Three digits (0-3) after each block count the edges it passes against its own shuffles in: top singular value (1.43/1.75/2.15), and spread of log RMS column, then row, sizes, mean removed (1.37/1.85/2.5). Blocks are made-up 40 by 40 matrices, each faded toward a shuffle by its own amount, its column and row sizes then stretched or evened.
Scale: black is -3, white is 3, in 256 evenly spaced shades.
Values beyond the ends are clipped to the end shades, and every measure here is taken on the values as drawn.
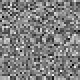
2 0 0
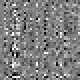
2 3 1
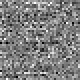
1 0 1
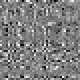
3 1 3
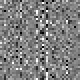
2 3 0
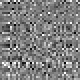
3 1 2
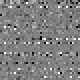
0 1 3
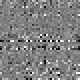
2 1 3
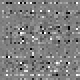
0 2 3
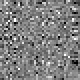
2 1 1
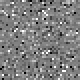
0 0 1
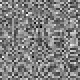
3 0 0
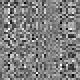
3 3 1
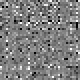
2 2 2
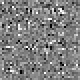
0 1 2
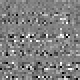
0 1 3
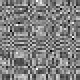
3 1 1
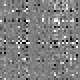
2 3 2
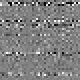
2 2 3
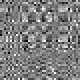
3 0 2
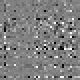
1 2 3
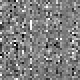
0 3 0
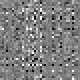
2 3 2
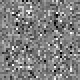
0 2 0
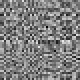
3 0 2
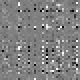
2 3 2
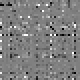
2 2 3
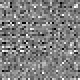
2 1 2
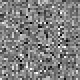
1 2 0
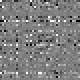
1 2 3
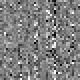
1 3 0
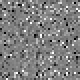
1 0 1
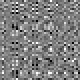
3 3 2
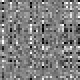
3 3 2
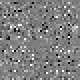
0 1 2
